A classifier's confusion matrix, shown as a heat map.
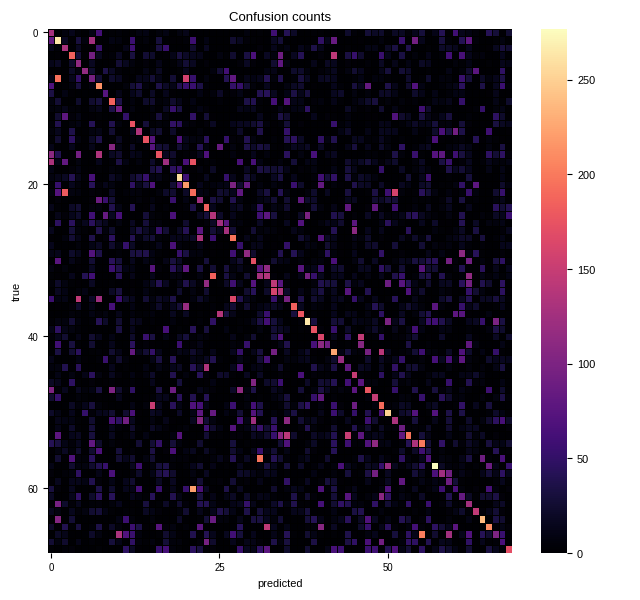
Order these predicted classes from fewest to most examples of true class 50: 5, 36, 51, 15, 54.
51, 15, 36, 5, 54
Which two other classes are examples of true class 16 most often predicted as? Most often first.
7, 0
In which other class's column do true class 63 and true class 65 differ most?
32
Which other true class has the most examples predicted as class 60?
13
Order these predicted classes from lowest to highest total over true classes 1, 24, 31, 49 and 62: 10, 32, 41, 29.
41, 29, 10, 32
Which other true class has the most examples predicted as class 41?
29
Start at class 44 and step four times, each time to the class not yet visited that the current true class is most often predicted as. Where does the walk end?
46
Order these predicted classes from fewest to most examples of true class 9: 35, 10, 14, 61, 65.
65, 14, 10, 61, 35
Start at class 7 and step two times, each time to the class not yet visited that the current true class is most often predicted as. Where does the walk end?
28
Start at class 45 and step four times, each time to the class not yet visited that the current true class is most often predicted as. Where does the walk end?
22
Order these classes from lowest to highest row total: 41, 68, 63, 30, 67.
63, 41, 67, 30, 68
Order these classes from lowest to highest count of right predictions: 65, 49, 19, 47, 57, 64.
47, 49, 65, 64, 19, 57
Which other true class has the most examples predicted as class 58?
16
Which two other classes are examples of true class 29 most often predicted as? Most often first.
61, 6
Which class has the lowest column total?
5
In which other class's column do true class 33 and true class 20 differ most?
23
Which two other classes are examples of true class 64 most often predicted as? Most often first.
1, 24
